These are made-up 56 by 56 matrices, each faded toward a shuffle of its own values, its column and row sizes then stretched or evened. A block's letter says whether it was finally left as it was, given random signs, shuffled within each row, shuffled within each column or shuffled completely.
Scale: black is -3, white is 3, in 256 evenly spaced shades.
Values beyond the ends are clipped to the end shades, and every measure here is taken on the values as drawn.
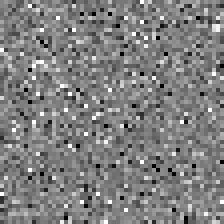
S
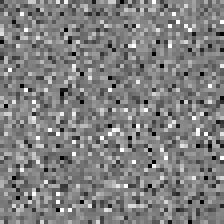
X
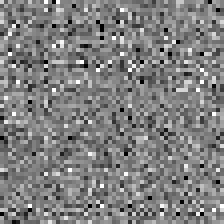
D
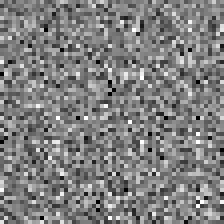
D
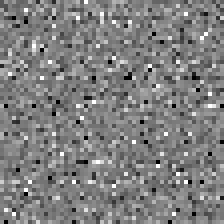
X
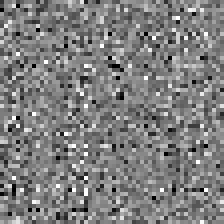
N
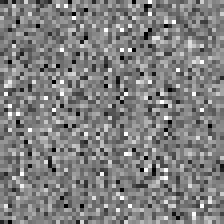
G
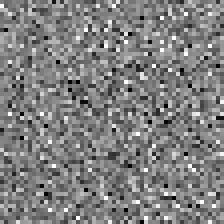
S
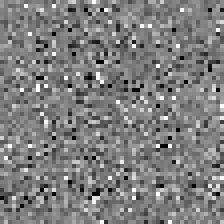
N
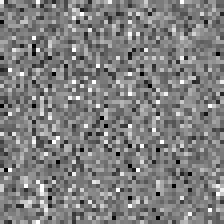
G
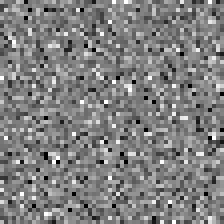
X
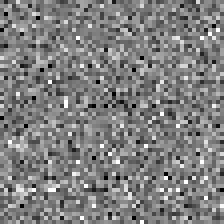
X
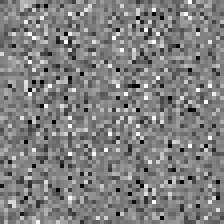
G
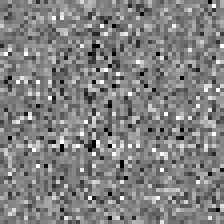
N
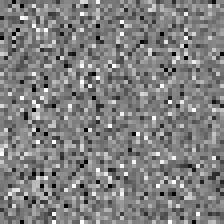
G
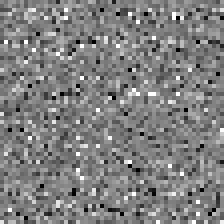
X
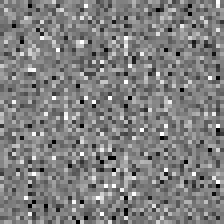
G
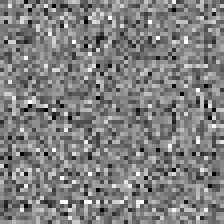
N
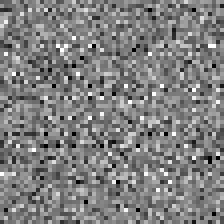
X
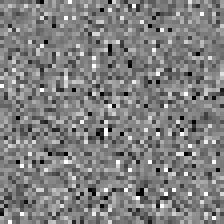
X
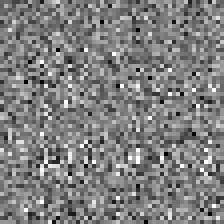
D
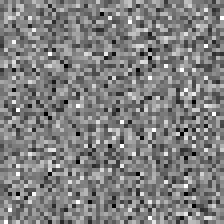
G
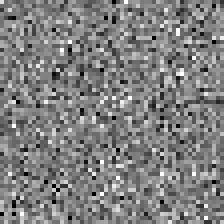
G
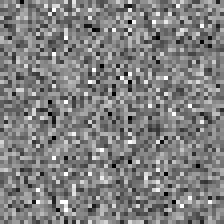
G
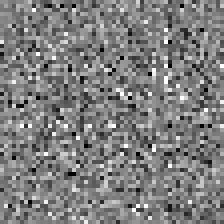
N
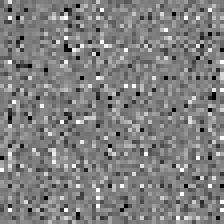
D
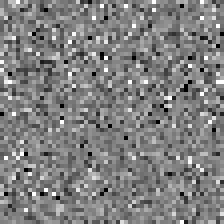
X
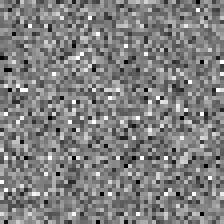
X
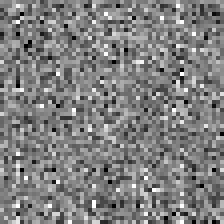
D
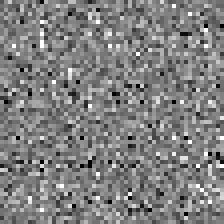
D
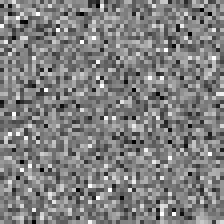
S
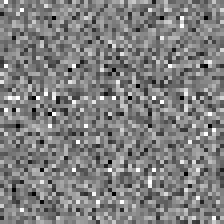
X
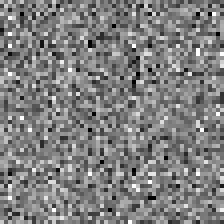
D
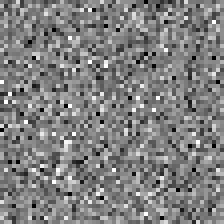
S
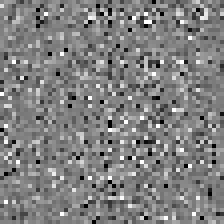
N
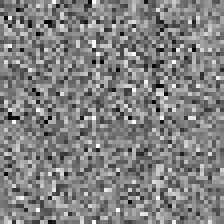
N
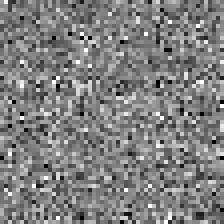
D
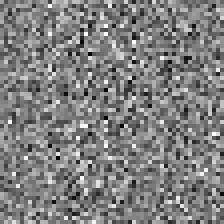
G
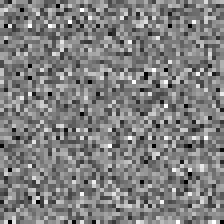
X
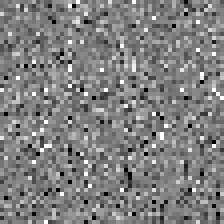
G
